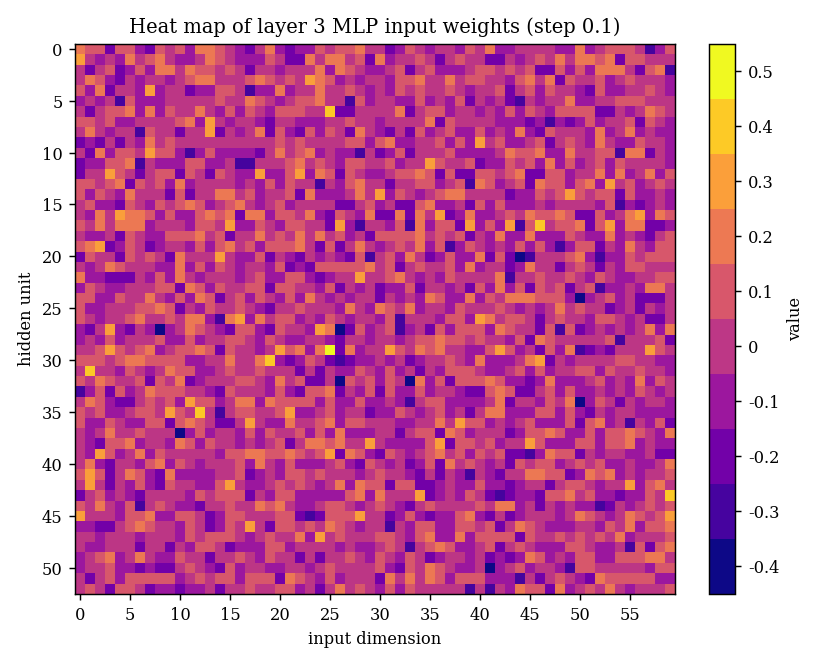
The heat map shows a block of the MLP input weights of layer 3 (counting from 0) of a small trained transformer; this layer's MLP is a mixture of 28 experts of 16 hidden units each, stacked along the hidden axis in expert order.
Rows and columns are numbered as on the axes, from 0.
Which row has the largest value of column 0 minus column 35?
45
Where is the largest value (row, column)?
29, 25
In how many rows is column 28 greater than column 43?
29
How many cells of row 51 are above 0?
29
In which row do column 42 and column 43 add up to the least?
43
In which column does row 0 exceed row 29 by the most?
50
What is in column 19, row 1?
0.1
